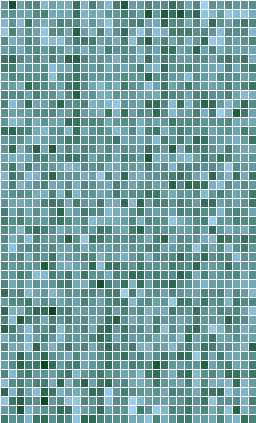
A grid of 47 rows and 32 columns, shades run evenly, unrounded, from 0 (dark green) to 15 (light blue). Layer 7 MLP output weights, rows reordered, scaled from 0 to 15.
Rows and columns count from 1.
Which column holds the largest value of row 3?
14
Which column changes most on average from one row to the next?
27
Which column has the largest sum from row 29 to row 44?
31
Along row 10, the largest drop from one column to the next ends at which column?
4
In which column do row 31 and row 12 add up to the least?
23
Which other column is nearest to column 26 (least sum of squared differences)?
11
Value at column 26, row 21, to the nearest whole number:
5
